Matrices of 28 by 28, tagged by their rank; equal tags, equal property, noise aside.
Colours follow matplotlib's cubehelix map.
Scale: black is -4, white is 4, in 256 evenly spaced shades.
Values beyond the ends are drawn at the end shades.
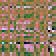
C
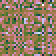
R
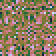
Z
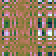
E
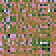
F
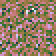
Z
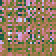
R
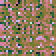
F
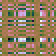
E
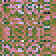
F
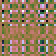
E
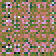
R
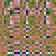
C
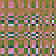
E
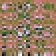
R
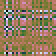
E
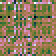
R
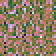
F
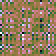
C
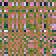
C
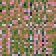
Z
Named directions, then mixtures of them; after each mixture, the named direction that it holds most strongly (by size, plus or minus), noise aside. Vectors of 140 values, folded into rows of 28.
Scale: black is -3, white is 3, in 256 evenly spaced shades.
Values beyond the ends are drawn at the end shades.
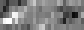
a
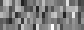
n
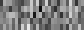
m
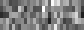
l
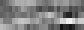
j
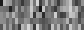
m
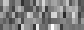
n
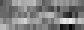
j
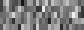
l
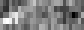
a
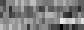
j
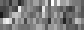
l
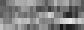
j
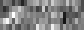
a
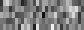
n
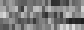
j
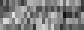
a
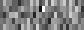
m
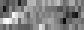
a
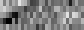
a
